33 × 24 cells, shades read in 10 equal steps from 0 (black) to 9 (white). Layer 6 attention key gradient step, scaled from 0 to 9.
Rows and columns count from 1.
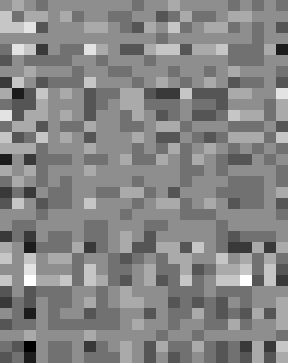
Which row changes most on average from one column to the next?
26
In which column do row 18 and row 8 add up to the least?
1
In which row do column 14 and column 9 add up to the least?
9
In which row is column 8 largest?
5
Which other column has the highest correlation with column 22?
24
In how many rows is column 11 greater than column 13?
13
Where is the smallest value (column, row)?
3, 32
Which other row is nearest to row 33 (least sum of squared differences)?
29
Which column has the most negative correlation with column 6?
14
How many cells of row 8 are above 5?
4
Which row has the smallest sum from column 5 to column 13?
23
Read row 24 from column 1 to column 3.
7 5 7
